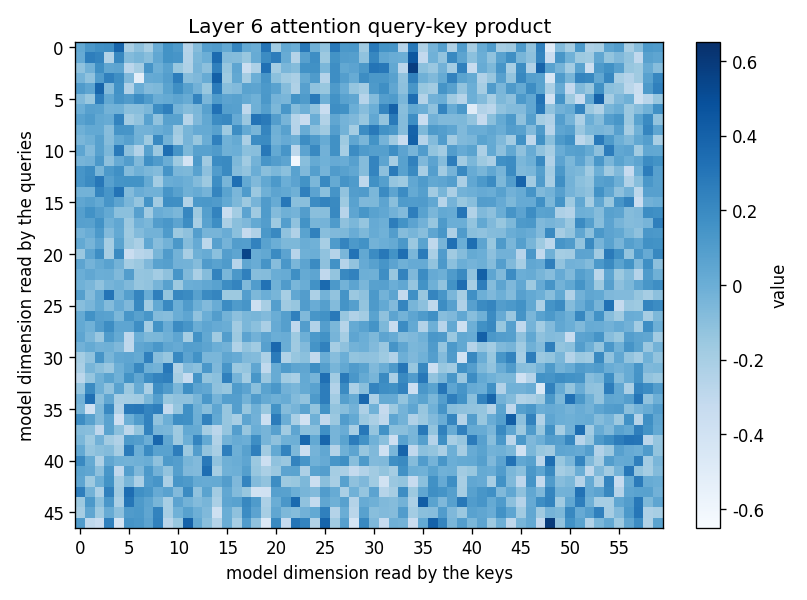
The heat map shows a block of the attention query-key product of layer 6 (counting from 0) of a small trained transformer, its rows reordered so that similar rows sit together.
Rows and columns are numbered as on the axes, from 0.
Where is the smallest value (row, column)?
11, 22
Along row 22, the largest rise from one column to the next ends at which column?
41
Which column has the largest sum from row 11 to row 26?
14
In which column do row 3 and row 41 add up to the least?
6
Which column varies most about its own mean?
48
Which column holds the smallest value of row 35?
1
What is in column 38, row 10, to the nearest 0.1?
0.1
